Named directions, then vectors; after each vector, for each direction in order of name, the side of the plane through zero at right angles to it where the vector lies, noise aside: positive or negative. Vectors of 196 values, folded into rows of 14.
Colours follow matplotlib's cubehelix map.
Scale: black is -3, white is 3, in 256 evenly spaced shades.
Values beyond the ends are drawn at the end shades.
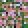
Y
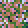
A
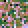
negative, negative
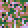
negative, negative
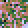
negative, negative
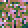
positive, positive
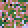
negative, negative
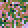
negative, negative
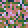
negative, positive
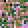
negative, negative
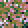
positive, positive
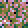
positive, positive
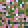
positive, negative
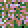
positive, positive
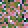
negative, positive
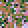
negative, negative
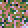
negative, negative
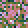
negative, positive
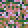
negative, positive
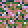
negative, positive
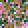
negative, negative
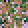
negative, negative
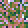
positive, negative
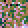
negative, negative
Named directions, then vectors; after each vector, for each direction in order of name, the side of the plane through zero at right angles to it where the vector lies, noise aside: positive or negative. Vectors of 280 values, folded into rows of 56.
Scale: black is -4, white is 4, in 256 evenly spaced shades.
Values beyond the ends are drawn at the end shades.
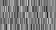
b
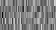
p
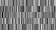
negative, positive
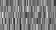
negative, negative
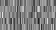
positive, negative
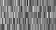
negative, negative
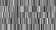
positive, negative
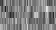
negative, negative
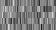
positive, negative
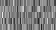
positive, negative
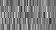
negative, negative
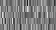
negative, negative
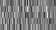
negative, negative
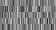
negative, positive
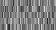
negative, positive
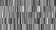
positive, negative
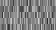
negative, positive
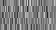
positive, positive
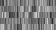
positive, negative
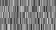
positive, negative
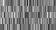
negative, negative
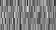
negative, negative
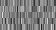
positive, negative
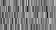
positive, positive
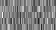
positive, negative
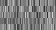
positive, negative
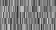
positive, negative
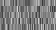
negative, positive
